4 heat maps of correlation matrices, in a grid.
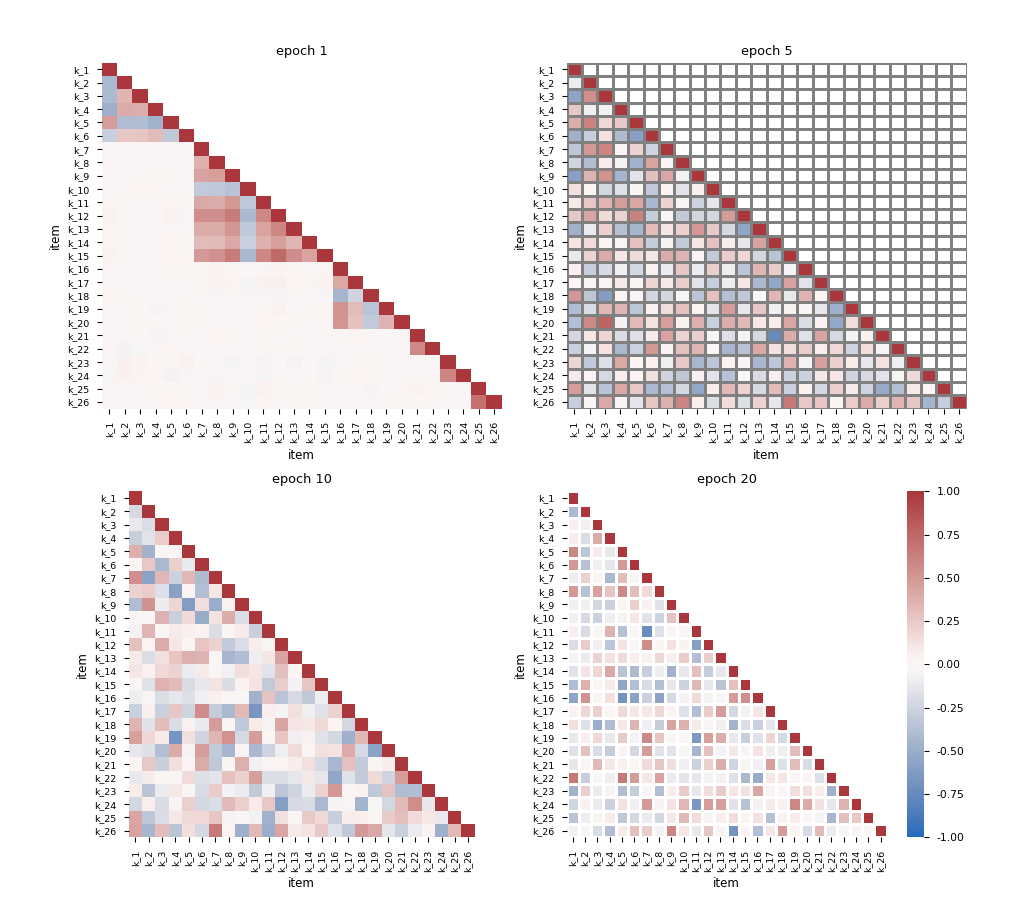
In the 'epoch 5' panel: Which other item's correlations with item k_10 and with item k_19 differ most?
k_18
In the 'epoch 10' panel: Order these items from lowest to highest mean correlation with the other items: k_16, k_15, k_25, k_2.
k_16, k_2, k_15, k_25
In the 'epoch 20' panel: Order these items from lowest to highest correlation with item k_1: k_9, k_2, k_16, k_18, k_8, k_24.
k_16, k_2, k_24, k_9, k_18, k_8
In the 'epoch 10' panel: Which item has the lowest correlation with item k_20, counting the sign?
k_19
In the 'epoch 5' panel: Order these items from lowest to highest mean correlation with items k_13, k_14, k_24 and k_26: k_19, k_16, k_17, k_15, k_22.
k_17, k_15, k_19, k_16, k_22
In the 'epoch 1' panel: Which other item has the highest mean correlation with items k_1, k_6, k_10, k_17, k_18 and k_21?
k_22
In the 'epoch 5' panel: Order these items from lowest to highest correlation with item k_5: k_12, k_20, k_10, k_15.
k_10, k_15, k_20, k_12
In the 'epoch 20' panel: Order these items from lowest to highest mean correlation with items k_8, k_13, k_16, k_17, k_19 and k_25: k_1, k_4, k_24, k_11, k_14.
k_11, k_1, k_14, k_4, k_24
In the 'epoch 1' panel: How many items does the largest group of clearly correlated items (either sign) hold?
9
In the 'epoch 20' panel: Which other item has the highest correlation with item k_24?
k_19
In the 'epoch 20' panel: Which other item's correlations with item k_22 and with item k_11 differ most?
k_5
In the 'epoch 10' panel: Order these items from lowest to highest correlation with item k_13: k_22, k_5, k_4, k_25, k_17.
k_22, k_25, k_17, k_4, k_5
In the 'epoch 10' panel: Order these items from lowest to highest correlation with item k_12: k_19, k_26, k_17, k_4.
k_17, k_4, k_19, k_26
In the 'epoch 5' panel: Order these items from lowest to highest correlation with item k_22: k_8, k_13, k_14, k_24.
k_24, k_14, k_8, k_13
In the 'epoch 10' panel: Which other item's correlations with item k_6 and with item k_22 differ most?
k_10
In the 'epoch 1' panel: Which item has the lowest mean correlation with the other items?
k_10
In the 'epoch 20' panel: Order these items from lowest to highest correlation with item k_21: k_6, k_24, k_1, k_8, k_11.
k_11, k_1, k_6, k_24, k_8
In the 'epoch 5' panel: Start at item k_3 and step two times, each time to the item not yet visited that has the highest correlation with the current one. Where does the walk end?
k_2
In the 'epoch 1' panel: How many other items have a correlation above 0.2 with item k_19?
3
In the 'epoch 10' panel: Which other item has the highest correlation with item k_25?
k_1
